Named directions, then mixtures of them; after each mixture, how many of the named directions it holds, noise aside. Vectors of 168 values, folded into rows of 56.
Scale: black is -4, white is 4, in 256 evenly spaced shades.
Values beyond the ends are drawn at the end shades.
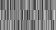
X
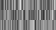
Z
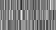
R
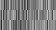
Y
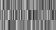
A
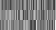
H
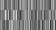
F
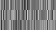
one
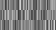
four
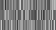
three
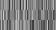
two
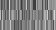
three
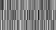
three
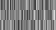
one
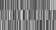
two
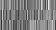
two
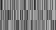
three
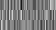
two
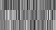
four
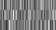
three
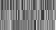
four
